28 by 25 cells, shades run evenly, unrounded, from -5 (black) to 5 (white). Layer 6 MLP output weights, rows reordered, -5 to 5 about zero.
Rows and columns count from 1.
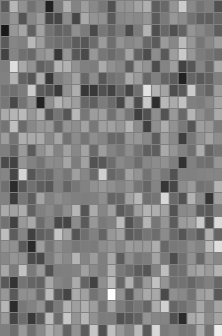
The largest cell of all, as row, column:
25, 13
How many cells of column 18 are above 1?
8
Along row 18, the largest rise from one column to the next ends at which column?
11
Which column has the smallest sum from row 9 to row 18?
2
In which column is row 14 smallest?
21
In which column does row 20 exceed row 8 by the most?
7
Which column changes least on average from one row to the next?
24
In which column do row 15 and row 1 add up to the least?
6
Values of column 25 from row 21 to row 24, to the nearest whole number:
4 0 2 -1
